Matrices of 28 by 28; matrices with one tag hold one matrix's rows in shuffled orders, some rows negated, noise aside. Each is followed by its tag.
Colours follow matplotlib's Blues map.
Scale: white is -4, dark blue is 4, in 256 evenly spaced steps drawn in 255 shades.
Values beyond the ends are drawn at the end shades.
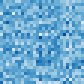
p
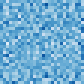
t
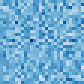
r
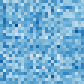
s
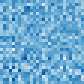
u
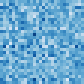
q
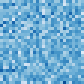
u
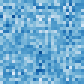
p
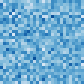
u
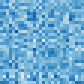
q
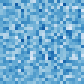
r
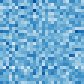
q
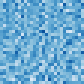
r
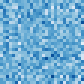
t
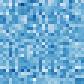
q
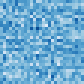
s
